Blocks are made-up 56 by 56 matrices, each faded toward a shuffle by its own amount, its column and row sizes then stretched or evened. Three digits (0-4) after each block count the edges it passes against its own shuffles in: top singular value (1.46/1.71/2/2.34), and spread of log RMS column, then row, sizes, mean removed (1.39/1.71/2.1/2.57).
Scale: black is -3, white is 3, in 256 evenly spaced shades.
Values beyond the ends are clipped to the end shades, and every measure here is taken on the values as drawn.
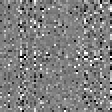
3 4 1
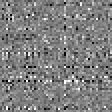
3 3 4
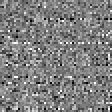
1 2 4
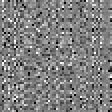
4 4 0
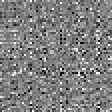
3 3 3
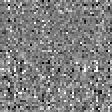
3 2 3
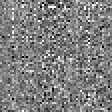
1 4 1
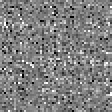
0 1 2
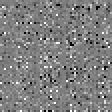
1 2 3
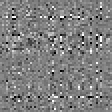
3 4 3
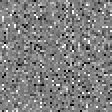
1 2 0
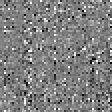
1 3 2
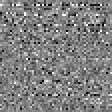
2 0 4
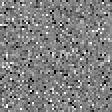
0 0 0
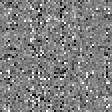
2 3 1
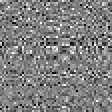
4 0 3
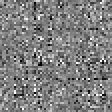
0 4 3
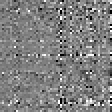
3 4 3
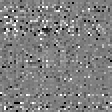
1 2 4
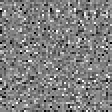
1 1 2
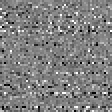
1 0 4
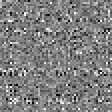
2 1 4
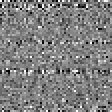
3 1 4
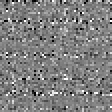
0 2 4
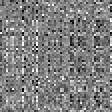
4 4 1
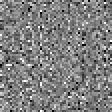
2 3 0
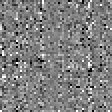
1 4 1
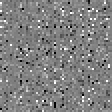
0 4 1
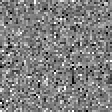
0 1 0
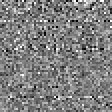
1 0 3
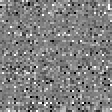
0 0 4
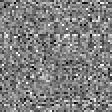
3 0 2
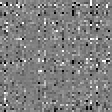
2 4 3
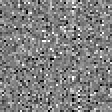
1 2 0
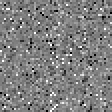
0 1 0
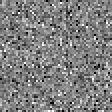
0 1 1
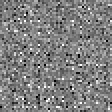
1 2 1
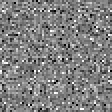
2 0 2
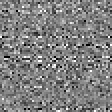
3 0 4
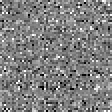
1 0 3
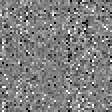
1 3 0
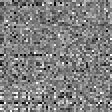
3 1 3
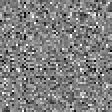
3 1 1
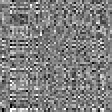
4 4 1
